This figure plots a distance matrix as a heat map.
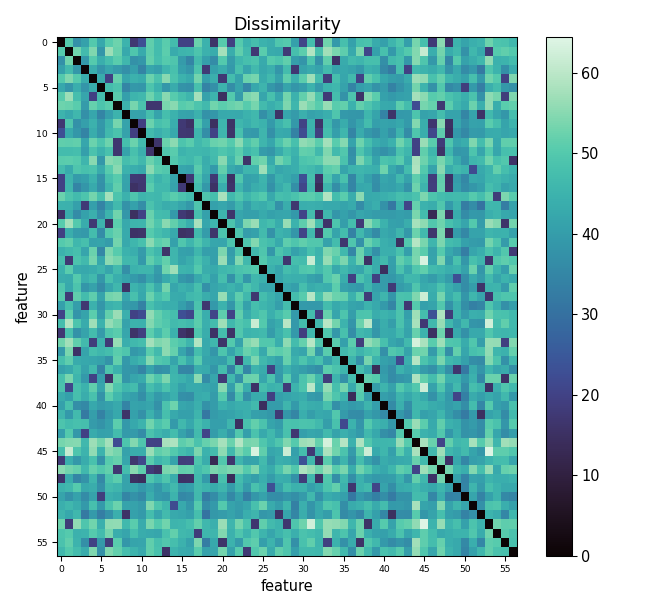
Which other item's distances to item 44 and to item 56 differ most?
13
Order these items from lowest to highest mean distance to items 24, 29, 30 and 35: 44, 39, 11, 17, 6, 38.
38, 39, 6, 17, 11, 44
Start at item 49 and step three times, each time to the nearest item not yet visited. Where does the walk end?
26
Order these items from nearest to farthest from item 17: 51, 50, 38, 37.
38, 50, 51, 37
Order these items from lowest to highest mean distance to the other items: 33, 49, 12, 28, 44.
49, 12, 28, 33, 44
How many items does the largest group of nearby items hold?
11
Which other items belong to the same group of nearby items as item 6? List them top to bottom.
4, 20, 33, 37, 55
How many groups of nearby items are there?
15
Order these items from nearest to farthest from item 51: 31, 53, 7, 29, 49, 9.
29, 31, 9, 49, 53, 7
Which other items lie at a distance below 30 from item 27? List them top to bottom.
8, 41, 52
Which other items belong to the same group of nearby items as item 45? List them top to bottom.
31
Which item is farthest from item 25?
14
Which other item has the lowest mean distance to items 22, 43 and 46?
19
